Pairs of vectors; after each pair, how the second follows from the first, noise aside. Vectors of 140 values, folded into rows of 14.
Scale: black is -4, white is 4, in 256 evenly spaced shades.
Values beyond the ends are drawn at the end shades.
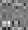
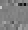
wrapped around, negated, partly zeroed.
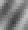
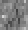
wrapped around, negated, partly zeroed.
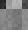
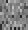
shuffled.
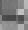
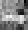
negated, scaled up.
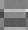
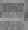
reversed, shrunk.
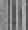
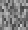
shuffled.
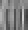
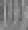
reversed, shrunk.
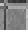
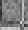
reversed, negated.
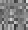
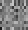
reversed, negated.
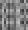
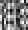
negated, scaled up.
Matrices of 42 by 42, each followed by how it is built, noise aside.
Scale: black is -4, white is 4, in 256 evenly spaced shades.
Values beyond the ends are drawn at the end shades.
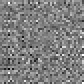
low rank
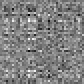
low rank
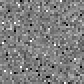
sparse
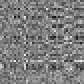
low rank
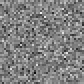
repeating rows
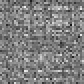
blocks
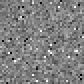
sparse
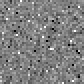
sparse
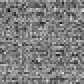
blocks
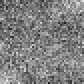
smooth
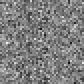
repeating rows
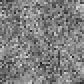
smooth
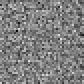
repeating rows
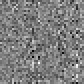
uneven columns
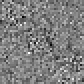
block diagonal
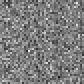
repeating rows
